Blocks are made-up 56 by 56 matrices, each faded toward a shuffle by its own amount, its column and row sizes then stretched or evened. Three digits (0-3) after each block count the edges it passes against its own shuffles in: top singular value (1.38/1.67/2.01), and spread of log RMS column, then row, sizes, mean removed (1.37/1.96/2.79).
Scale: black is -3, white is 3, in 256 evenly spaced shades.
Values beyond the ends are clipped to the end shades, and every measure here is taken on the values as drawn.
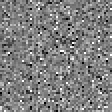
0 2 0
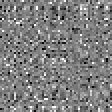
3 1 1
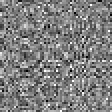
3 1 1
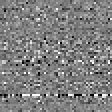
3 1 3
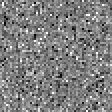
0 1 0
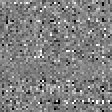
0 2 2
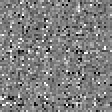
0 2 2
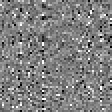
2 2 1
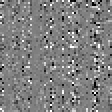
0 3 1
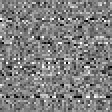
2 0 3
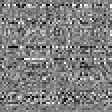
3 0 3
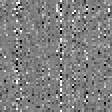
2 3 0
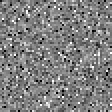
0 0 0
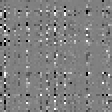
3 3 2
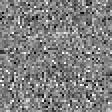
2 0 1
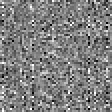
2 2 1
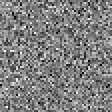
2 0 0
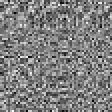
3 0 2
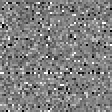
1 1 2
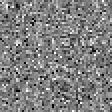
2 1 0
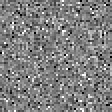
1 0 0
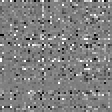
2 2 3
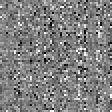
0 3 1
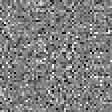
3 1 1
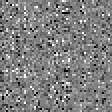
1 2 0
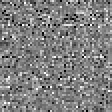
2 0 2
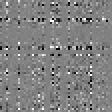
2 3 3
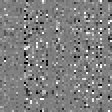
0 3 1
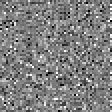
2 1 0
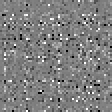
1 2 2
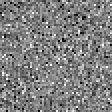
0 0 0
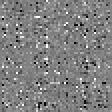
0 2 2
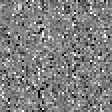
0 2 0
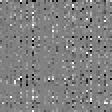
1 3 2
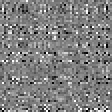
3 1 3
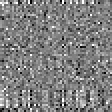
3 1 2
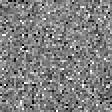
0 0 0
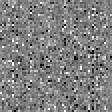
1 2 0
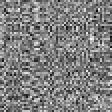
3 1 1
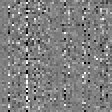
2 3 1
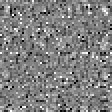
2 0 2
